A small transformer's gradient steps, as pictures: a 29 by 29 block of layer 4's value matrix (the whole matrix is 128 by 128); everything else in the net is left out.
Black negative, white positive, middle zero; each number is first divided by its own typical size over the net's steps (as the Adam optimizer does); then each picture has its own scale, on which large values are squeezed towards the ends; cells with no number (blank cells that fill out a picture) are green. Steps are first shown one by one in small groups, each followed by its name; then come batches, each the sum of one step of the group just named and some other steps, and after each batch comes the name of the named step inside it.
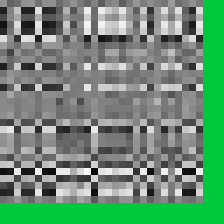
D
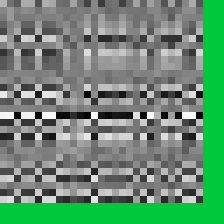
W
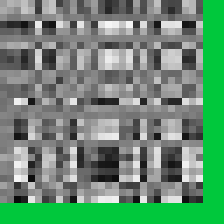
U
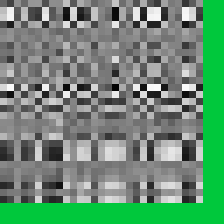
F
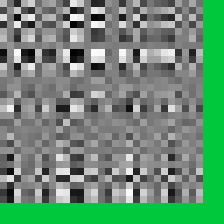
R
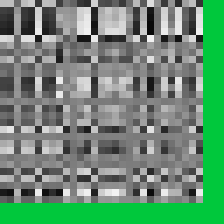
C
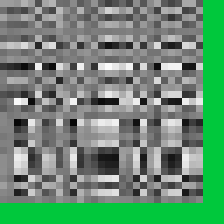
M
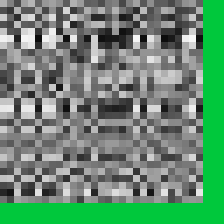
R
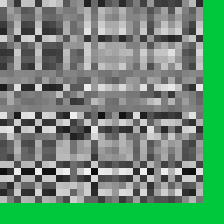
D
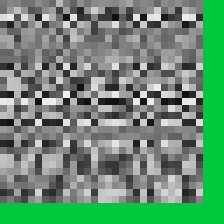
F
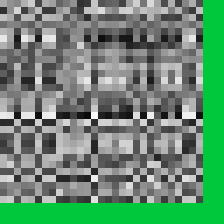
W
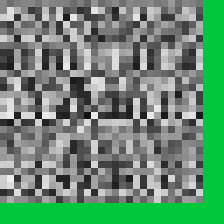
W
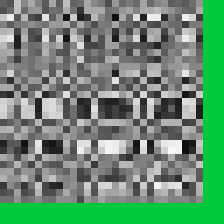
F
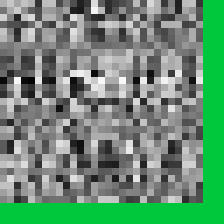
U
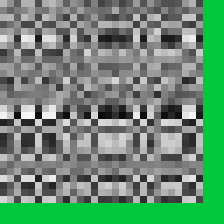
W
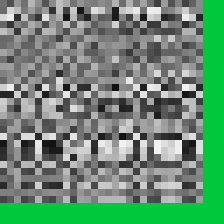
F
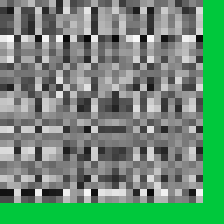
C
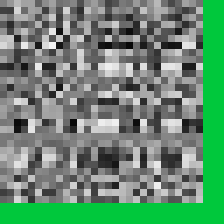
M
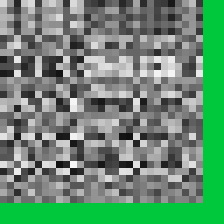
M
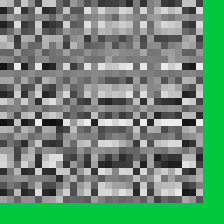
D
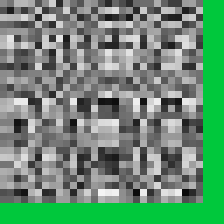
M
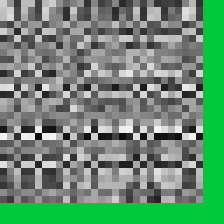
F
